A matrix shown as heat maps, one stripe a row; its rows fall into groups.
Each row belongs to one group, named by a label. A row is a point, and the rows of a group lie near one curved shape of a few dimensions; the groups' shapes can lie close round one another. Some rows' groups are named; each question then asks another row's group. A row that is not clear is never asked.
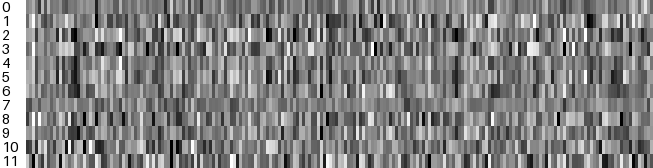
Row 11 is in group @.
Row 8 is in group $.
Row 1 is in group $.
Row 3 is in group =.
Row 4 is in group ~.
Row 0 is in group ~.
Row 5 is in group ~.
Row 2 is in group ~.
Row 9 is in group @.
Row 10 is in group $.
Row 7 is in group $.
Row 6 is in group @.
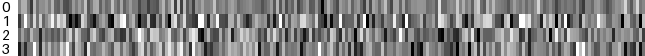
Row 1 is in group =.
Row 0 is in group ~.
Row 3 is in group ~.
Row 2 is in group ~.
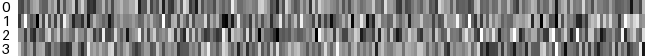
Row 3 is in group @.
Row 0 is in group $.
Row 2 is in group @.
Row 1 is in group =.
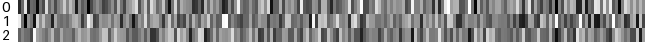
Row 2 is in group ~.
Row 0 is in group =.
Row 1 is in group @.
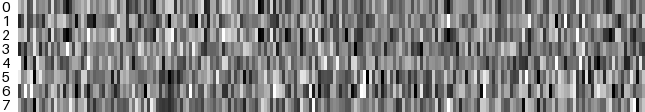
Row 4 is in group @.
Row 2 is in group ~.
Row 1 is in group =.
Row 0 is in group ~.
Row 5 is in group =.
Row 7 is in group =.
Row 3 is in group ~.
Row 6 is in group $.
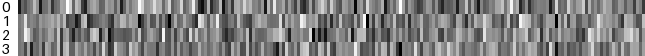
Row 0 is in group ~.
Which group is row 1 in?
=
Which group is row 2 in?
$
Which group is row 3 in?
$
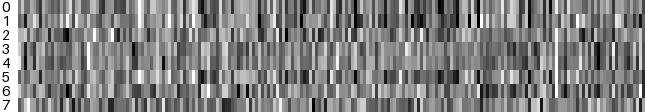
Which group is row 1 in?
~
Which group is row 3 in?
@
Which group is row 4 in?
@
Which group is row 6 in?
@
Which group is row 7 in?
$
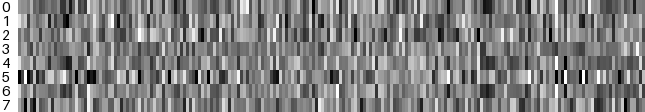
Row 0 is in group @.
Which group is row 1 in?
~
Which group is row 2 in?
~
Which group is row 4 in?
@
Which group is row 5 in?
=
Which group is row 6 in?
@
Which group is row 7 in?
@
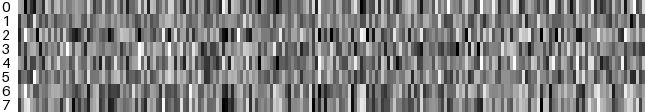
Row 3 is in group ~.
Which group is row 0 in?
@
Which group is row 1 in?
~
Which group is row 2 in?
=
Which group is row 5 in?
~
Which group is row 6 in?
$
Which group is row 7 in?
$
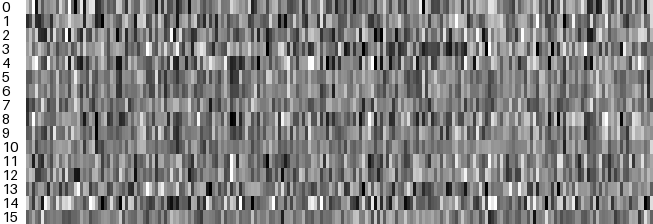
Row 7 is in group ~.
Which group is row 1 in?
=
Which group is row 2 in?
$
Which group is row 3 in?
~
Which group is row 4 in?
=
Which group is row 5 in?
$
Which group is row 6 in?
$
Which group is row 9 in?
=
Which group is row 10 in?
$
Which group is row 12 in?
@
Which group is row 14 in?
=
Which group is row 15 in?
~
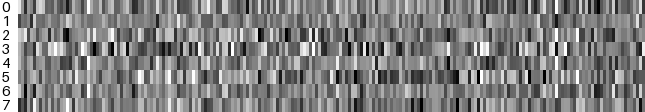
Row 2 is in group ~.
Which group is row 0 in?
@
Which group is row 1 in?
~
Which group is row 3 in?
=
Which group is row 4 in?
@
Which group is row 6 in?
@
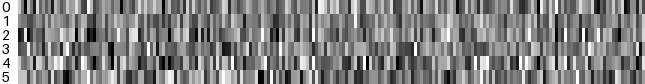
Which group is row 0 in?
@
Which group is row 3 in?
$
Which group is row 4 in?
=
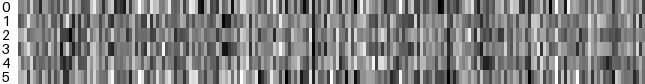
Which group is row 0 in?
~
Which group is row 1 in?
$
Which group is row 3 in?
$
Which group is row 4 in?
@
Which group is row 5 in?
~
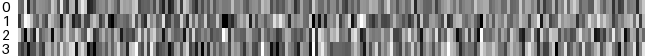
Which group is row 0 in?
$
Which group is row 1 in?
$
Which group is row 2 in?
@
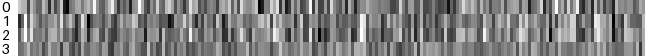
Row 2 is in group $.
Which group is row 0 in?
~
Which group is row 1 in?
$
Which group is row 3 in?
$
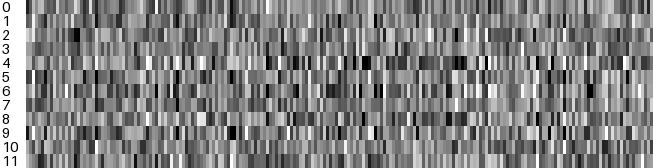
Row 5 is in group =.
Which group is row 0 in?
$
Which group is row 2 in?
@
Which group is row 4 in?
~
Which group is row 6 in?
$
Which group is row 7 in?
=
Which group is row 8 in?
~
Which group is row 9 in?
=
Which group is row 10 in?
@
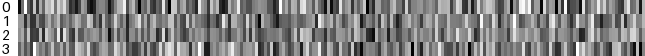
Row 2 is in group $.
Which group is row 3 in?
~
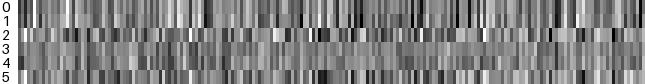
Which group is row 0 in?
~
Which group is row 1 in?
~
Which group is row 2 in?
$
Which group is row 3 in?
$
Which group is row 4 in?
$
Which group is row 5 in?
$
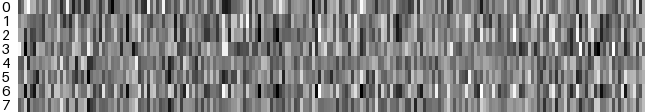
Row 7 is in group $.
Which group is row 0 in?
$
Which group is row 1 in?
@
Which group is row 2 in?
@
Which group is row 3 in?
@
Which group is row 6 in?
@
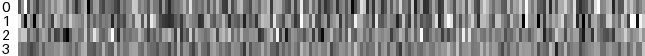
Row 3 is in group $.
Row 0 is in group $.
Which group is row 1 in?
=
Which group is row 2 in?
~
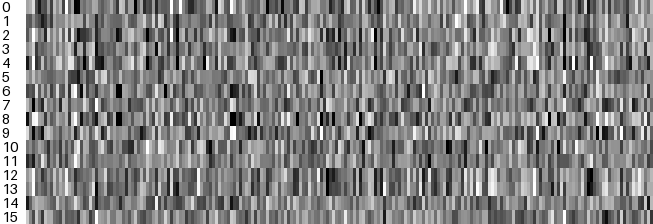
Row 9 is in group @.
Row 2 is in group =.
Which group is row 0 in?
@
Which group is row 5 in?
@
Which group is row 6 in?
$
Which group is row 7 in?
@
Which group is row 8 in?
$
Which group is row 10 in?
~
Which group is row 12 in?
$
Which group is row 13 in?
$
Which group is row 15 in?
@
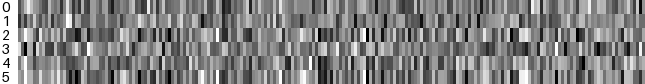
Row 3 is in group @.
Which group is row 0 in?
$
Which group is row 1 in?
~
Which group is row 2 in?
=
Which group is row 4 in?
$
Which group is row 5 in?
=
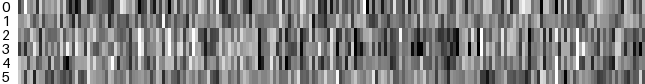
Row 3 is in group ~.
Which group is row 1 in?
$
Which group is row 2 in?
~
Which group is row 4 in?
~
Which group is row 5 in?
@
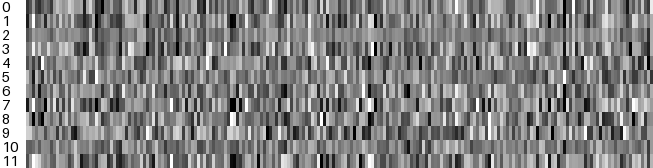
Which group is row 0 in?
=
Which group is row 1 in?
=
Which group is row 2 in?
$
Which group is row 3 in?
=
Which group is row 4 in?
~
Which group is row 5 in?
@
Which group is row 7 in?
=
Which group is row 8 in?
@
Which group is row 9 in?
~
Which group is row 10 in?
$
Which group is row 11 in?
$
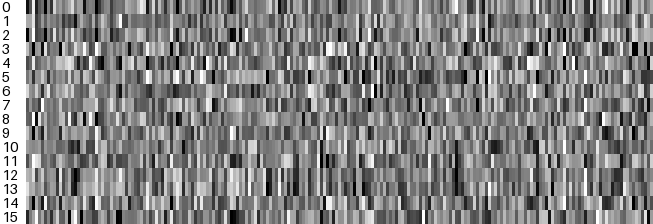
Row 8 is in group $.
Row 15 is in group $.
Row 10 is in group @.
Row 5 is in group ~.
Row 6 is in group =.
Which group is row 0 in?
=
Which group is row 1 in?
~
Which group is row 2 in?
=
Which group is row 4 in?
=
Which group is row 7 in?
~
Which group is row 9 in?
@
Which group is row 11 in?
$
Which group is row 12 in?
~
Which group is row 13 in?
~
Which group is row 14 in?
@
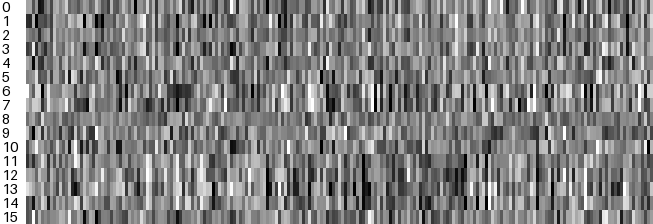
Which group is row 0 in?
@
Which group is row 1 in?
=
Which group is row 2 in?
$
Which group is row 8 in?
~
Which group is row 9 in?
@
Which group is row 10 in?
$
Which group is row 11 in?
~
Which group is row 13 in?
~
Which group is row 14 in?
~
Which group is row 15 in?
$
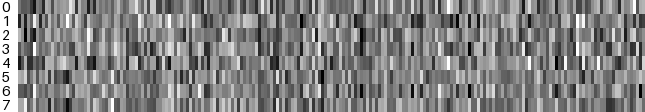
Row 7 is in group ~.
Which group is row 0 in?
=
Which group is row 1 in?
~
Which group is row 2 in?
@
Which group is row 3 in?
~
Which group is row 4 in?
=
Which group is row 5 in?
~
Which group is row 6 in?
~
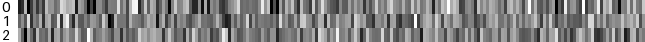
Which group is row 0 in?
=
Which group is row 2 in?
@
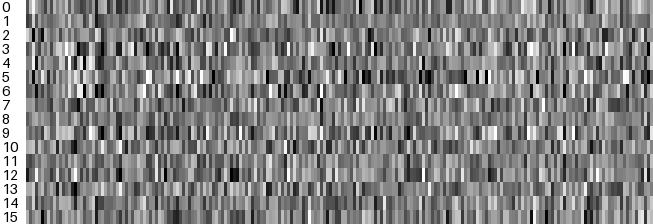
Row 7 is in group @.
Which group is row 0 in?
$
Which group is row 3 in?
=
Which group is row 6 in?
=
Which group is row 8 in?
$
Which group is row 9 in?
=
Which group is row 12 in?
$
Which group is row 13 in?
~
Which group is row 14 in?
$
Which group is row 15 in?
=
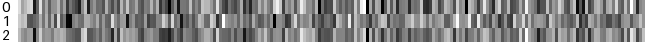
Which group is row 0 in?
=
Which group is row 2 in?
=
